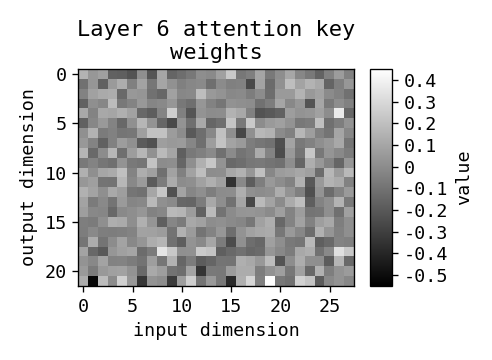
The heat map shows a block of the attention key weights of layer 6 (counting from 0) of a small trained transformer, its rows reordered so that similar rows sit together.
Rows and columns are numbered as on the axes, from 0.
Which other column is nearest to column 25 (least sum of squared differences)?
5
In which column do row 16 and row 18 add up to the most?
8
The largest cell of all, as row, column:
21, 19
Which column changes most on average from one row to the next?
9
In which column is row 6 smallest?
16
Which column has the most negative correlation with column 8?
2
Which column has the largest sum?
22
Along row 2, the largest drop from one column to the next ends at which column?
4
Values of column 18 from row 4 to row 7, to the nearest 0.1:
-0.2 0 0.2 -0.1
